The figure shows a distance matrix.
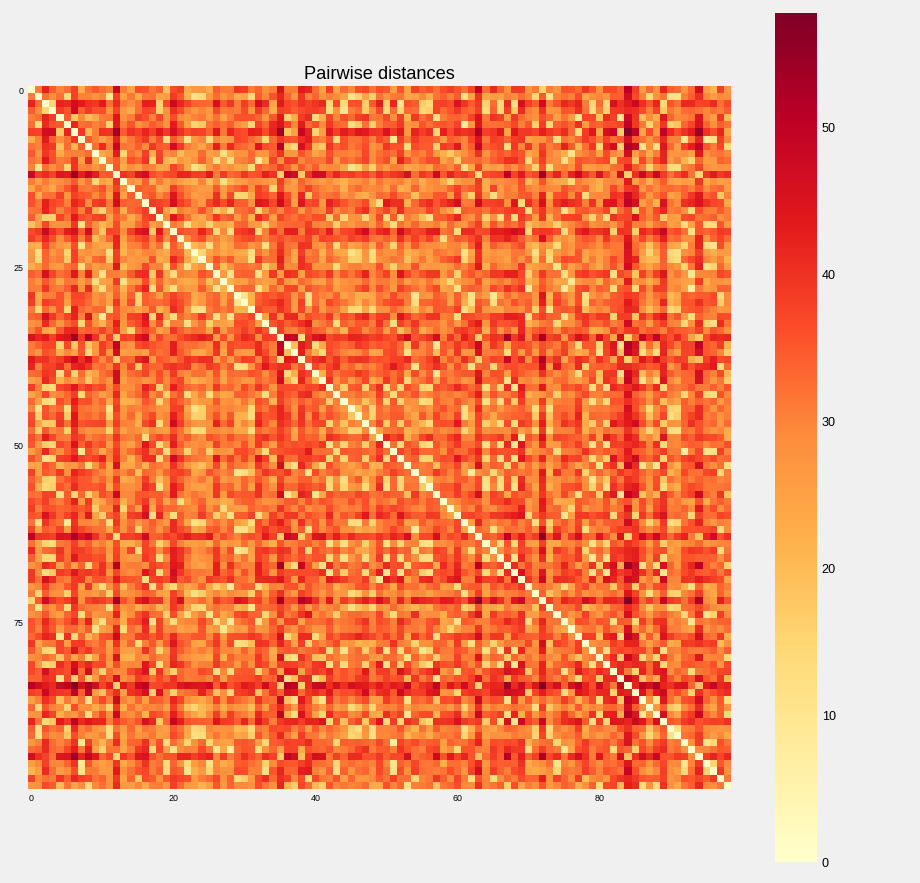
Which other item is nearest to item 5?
61
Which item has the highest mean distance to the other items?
84
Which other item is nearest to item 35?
38
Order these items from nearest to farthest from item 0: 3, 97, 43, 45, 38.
43, 45, 3, 97, 38
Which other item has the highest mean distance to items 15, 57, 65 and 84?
72
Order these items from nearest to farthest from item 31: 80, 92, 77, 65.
65, 80, 92, 77
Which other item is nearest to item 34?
14
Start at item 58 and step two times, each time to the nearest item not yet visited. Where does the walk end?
9
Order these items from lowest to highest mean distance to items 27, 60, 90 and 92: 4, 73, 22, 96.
22, 96, 73, 4
